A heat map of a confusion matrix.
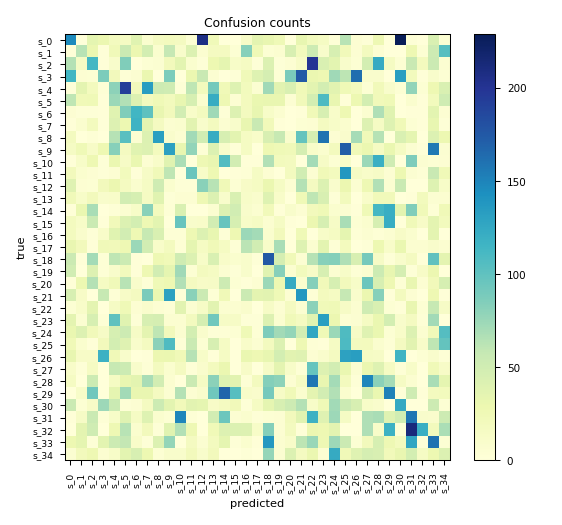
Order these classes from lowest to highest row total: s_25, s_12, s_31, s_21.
s_12, s_25, s_21, s_31
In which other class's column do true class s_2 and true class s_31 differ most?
s_10
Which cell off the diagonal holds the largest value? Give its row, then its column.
s_0, s_30
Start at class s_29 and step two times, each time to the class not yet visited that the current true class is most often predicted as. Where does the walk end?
s_28
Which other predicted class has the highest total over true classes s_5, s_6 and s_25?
s_13
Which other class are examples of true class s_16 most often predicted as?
s_17
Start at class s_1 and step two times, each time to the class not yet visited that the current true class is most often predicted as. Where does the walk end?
s_24
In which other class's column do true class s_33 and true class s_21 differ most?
s_31
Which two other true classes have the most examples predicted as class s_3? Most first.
s_26, s_30
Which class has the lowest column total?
s_32
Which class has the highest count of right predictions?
s_18
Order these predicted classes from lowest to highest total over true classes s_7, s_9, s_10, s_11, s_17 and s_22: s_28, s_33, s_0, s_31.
s_0, s_31, s_28, s_33
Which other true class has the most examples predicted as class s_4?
s_23
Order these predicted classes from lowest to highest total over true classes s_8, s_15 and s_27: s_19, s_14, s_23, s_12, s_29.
s_12, s_19, s_29, s_14, s_23
